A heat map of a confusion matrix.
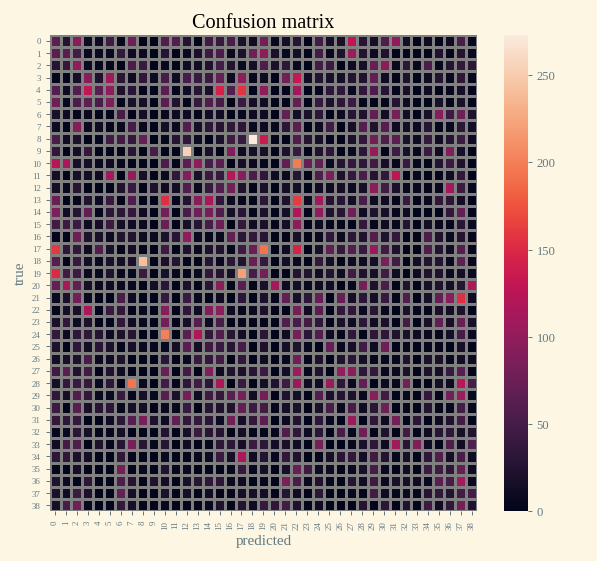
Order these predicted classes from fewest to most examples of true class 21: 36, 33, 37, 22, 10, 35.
33, 22, 10, 35, 36, 37
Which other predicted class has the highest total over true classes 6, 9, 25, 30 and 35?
12
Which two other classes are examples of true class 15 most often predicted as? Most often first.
22, 10
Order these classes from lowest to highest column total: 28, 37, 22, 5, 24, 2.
5, 28, 24, 2, 37, 22
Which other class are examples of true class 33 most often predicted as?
31
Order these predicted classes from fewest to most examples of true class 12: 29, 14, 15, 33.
33, 14, 15, 29
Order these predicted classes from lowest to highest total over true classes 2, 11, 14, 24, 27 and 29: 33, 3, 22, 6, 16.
33, 6, 3, 16, 22
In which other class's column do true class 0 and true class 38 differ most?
27
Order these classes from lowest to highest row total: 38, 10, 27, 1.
38, 1, 27, 10
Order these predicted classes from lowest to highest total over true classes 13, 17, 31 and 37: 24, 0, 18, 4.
4, 18, 24, 0
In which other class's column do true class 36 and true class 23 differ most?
10
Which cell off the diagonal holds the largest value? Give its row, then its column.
8, 18
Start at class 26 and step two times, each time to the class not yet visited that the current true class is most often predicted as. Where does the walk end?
3
